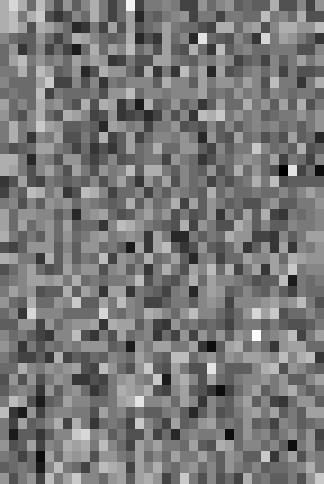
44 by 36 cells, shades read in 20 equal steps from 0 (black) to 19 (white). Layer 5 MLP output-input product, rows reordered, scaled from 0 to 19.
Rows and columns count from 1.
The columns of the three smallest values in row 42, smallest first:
5, 31, 3
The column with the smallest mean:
22
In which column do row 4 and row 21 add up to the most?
23
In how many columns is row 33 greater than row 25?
14
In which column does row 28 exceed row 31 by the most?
34
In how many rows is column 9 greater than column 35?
22
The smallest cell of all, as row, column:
16, 32
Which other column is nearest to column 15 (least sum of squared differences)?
2
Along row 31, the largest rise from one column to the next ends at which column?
29
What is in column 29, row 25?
12
